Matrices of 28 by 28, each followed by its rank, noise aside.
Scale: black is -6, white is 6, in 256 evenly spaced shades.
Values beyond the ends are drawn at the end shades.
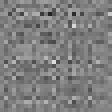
three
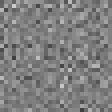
four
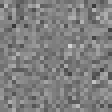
six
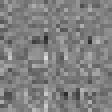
four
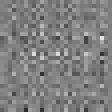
three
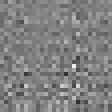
four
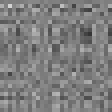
three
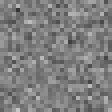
eight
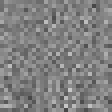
eight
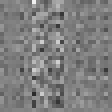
three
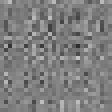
four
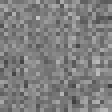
six
